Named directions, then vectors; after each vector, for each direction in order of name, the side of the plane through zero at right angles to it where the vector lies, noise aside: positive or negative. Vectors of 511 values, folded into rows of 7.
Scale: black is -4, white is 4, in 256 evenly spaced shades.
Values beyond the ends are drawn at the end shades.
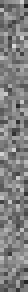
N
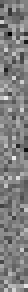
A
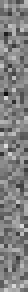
positive, negative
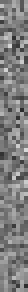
negative, negative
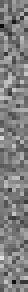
positive, positive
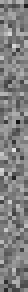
negative, positive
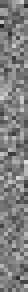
positive, positive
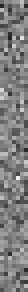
positive, positive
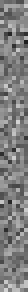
positive, negative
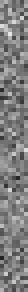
negative, negative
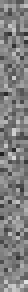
positive, negative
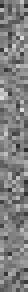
positive, positive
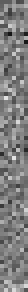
positive, negative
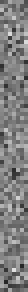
negative, positive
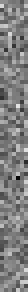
negative, negative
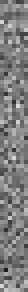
positive, negative
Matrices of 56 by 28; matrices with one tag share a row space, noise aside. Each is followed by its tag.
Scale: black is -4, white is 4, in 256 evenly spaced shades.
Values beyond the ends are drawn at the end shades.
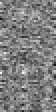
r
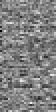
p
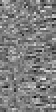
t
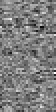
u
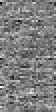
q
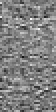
p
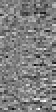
t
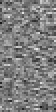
u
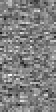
p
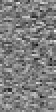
u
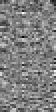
r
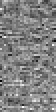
p
